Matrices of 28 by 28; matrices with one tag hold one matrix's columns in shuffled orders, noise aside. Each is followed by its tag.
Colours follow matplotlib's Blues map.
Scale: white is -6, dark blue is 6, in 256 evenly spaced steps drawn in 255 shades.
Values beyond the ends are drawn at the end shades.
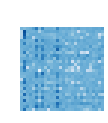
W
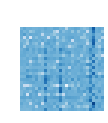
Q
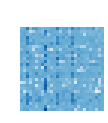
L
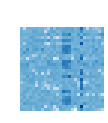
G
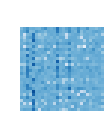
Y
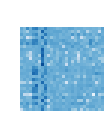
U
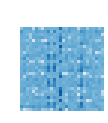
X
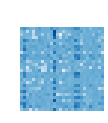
W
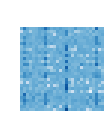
L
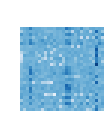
U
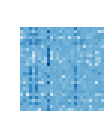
U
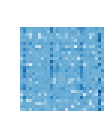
Y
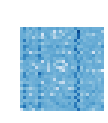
W
